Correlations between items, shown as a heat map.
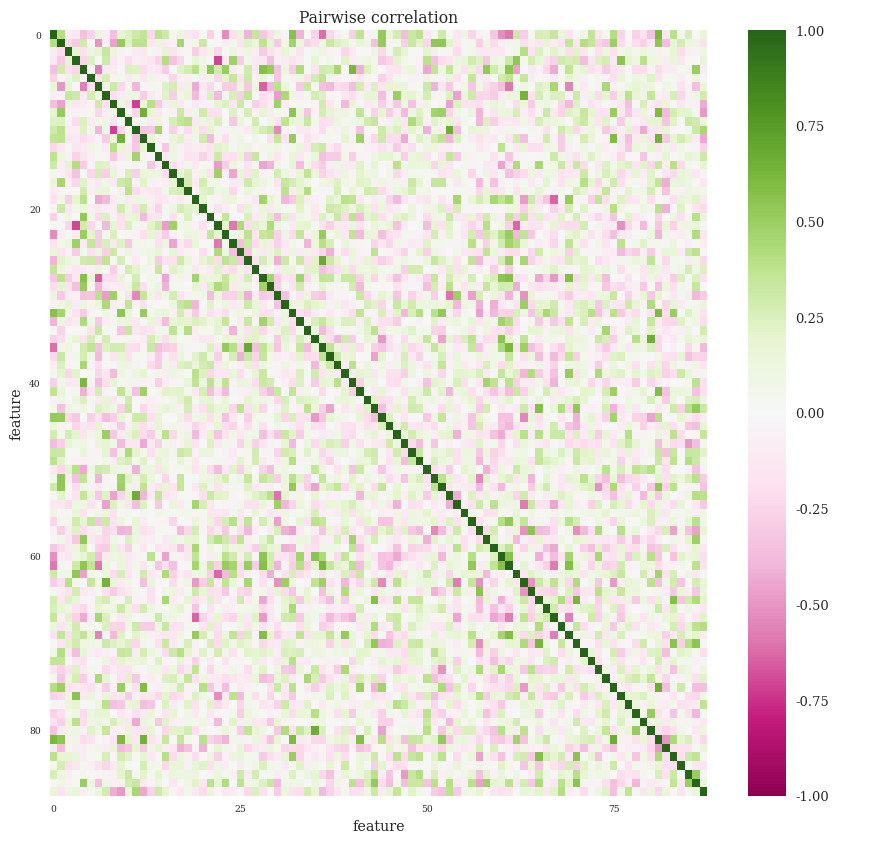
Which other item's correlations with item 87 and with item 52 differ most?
9
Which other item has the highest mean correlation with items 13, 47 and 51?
36
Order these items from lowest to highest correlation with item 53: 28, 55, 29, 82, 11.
55, 82, 28, 29, 11
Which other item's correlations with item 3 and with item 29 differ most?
22
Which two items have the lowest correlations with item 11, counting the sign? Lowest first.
8, 30
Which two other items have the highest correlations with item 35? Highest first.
80, 60
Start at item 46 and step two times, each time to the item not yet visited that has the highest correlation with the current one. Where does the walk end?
63
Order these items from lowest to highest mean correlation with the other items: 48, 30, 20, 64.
30, 64, 20, 48
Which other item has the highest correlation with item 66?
32
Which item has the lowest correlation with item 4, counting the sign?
6
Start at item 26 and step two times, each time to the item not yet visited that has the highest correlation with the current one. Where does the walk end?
61
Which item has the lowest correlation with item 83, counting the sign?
57
